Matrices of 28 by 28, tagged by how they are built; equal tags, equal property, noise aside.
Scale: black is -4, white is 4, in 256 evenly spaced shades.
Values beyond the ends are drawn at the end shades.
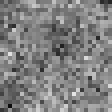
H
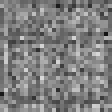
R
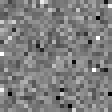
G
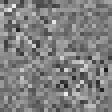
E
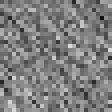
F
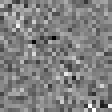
E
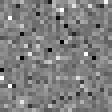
G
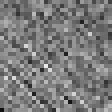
F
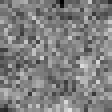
H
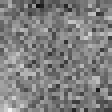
H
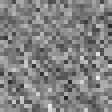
F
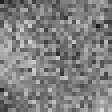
H
